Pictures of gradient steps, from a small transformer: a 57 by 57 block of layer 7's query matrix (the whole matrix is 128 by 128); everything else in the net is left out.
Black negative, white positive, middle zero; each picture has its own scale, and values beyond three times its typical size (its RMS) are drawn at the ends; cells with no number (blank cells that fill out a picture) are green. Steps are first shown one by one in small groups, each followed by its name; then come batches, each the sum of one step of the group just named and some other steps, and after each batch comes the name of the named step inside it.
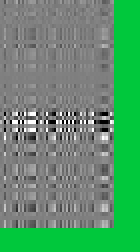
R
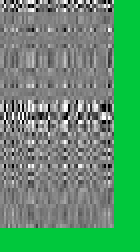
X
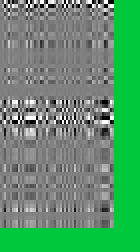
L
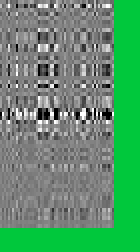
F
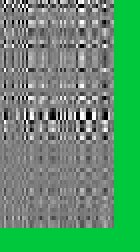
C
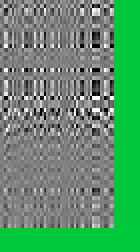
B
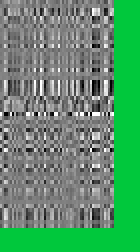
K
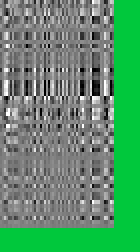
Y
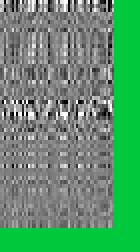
B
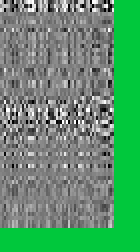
X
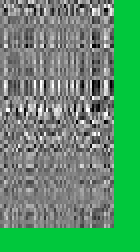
K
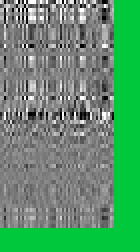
B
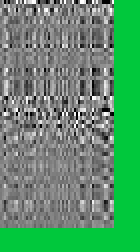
Y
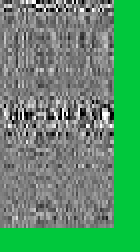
X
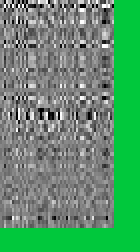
C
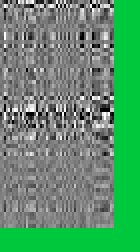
B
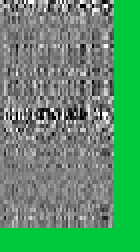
K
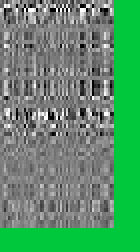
Y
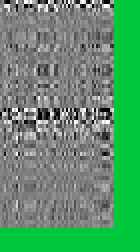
F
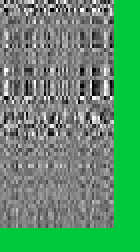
Y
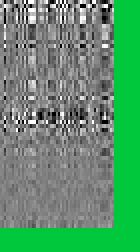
R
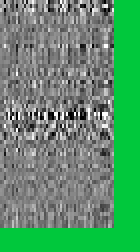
K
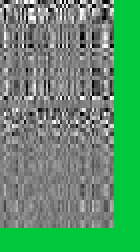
Y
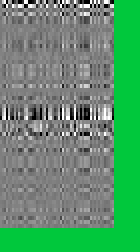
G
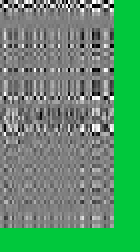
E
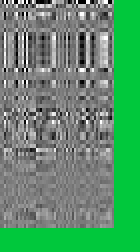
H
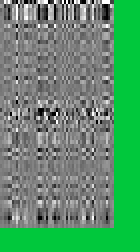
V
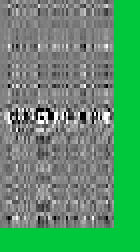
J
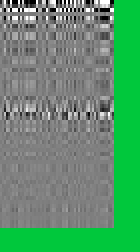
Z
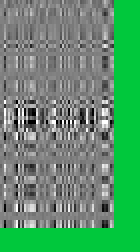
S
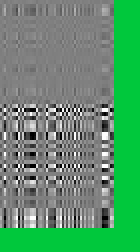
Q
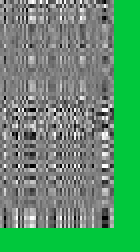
Q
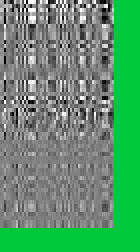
S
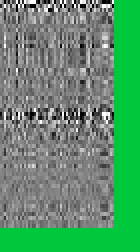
H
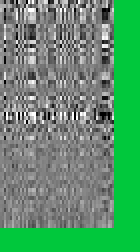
V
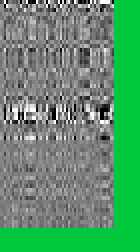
Z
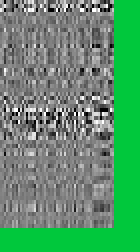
E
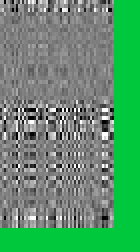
Q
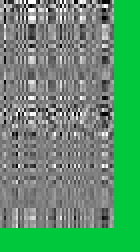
Q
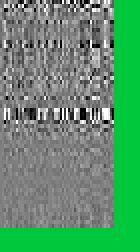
G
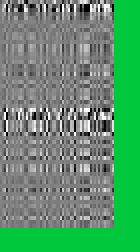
Z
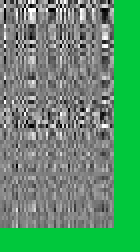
S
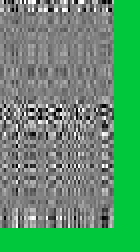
Q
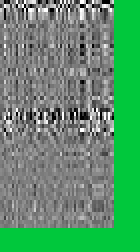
E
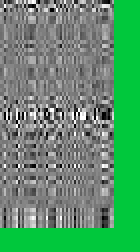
Q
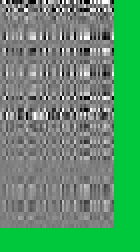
Z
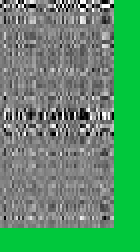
E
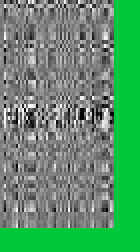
S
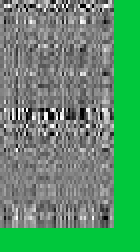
J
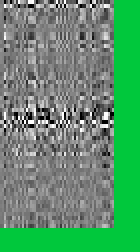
J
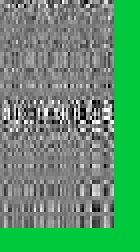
G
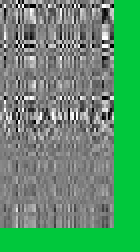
S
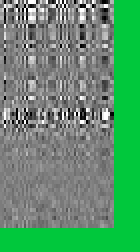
J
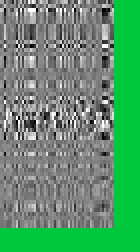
S
